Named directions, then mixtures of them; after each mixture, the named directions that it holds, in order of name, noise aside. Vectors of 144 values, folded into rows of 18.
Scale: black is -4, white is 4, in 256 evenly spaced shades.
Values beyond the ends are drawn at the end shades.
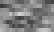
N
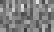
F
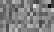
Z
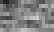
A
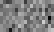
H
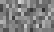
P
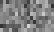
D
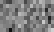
H.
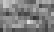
A, N.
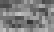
A, N.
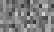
D, F.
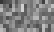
A, F.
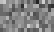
A, F, Z.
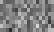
D, F, H.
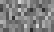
P.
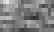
A.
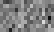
H.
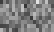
D, F.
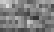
A, N.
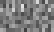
F.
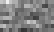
A, D.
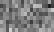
N, Z.
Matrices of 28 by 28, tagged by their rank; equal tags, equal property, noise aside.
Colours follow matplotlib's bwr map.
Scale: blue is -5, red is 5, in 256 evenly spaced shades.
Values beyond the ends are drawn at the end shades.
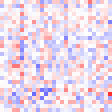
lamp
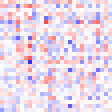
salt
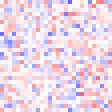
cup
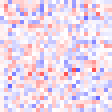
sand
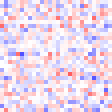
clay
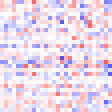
lamp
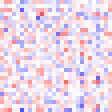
salt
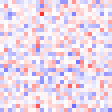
sand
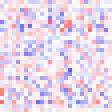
clay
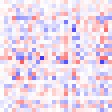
lamp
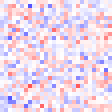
cup
